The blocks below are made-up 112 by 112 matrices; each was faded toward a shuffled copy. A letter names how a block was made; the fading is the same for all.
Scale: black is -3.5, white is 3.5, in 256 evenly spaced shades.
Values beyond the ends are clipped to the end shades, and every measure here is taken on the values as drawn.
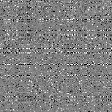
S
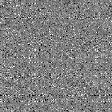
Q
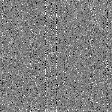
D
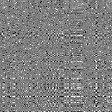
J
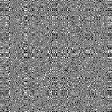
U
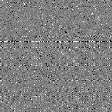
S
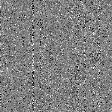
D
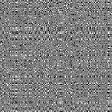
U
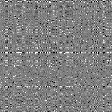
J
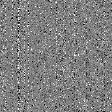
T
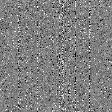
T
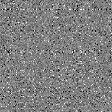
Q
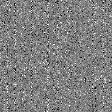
T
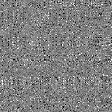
Q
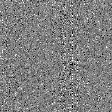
D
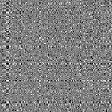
U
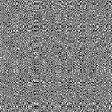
U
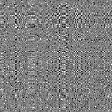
U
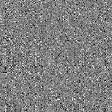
Q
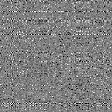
S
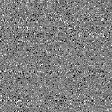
Q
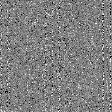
D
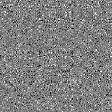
Q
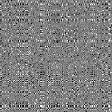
J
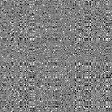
U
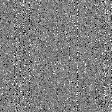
D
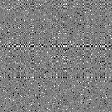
J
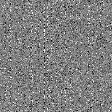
D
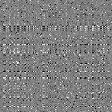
J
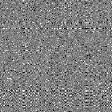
S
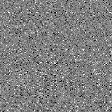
Q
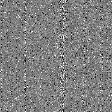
T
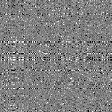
S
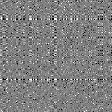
J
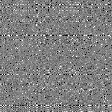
S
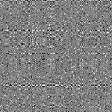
J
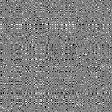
J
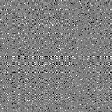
J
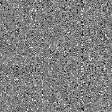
T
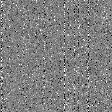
D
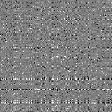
J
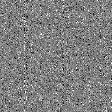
T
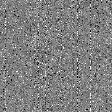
D
